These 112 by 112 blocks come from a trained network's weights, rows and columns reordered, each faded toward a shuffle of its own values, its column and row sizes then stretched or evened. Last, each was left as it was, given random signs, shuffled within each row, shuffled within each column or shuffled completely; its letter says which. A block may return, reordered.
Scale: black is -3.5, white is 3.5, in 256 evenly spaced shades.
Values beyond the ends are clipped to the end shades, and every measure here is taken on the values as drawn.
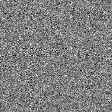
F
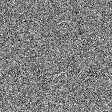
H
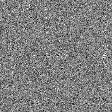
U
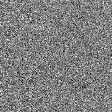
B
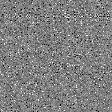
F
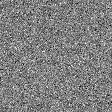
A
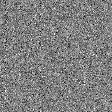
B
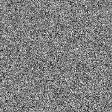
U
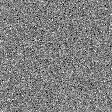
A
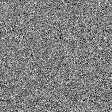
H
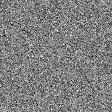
H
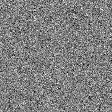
B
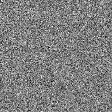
B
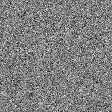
A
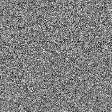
U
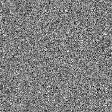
U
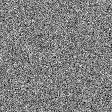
A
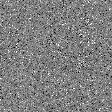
B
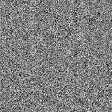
F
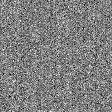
B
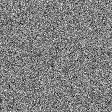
A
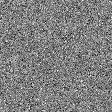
A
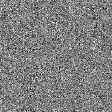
F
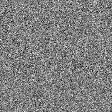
H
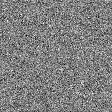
A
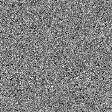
U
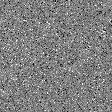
A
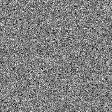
U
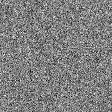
H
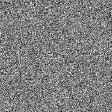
U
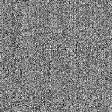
F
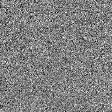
U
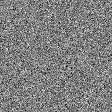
A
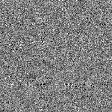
F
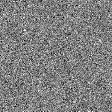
U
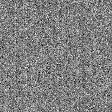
B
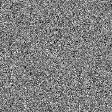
U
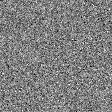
A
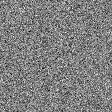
A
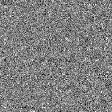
F
